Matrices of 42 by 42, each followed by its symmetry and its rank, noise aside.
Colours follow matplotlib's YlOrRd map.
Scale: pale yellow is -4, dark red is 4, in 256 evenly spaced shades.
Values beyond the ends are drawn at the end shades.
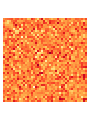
symmetric, rank twelve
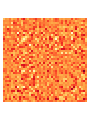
symmetric, rank eight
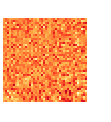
no symmetry, rank eight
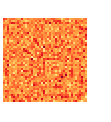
symmetric, rank twelve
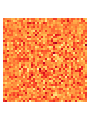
antisymmetric, rank twelve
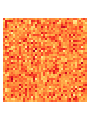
symmetric, rank eight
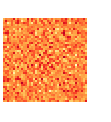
symmetric, rank eight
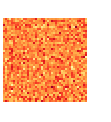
antisymmetric, rank twelve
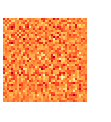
symmetric, rank six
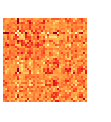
symmetric, rank six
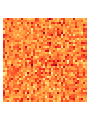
no symmetry, rank twelve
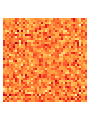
antisymmetric, rank eight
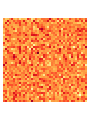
symmetric, rank eight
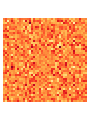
no symmetry, rank six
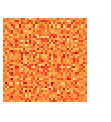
antisymmetric, rank six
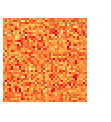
no symmetry, rank eight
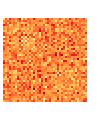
symmetric, rank eight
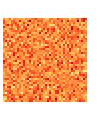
antisymmetric, rank twelve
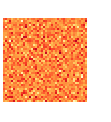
no symmetry, rank eight
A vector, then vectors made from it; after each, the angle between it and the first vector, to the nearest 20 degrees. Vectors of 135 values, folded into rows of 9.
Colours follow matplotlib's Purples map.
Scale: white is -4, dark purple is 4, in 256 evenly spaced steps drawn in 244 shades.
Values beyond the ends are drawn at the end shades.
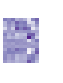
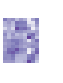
20 degrees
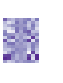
80 degrees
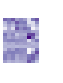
20 degrees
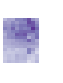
120 degrees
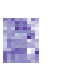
40 degrees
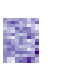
60 degrees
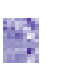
160 degrees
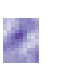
100 degrees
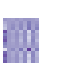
100 degrees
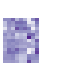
20 degrees
